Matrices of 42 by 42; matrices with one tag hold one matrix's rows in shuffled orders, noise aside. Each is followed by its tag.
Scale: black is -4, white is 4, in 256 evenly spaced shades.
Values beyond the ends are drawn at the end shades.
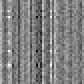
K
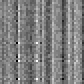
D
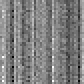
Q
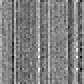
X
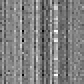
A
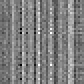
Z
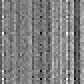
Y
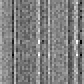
X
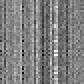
A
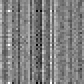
K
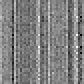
X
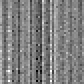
K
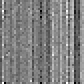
Y
